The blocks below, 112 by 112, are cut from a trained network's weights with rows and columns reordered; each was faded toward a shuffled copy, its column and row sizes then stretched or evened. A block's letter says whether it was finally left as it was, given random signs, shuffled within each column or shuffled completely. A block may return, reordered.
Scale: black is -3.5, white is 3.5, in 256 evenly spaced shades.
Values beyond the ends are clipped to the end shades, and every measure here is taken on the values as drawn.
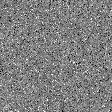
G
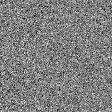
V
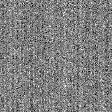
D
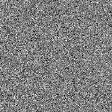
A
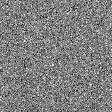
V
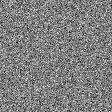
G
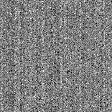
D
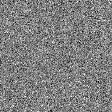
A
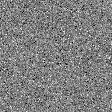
G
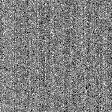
V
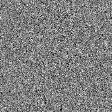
V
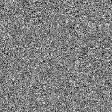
D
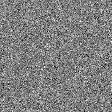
A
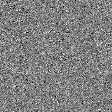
A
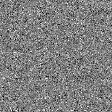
A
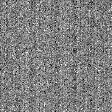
D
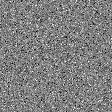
G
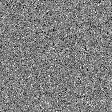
G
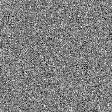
V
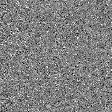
V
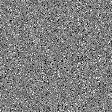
V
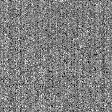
D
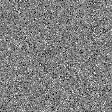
V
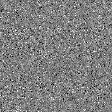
D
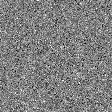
G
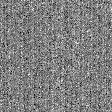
V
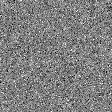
G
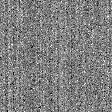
V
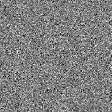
D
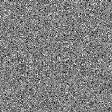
D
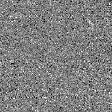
D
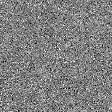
A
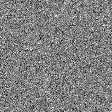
V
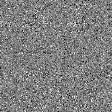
A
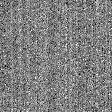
V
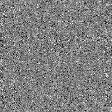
D
